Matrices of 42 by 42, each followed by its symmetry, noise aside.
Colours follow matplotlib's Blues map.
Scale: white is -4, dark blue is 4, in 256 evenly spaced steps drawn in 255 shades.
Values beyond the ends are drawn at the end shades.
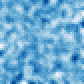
antisymmetric.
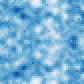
mirrored top to bottom.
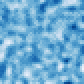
antisymmetric.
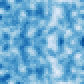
mirrored top to bottom.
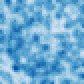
symmetric across the other diagonal.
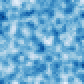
antisymmetric.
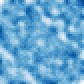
symmetric across the other diagonal.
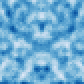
mirrored left to right.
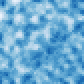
symmetric.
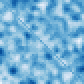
symmetric across the other diagonal.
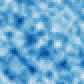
symmetric across the other diagonal.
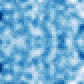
mirrored top to bottom.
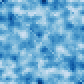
same after a half turn.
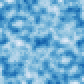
same after a half turn.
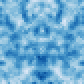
mirrored left to right.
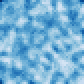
symmetric.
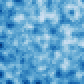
symmetric across the other diagonal.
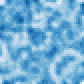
symmetric.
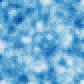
symmetric.
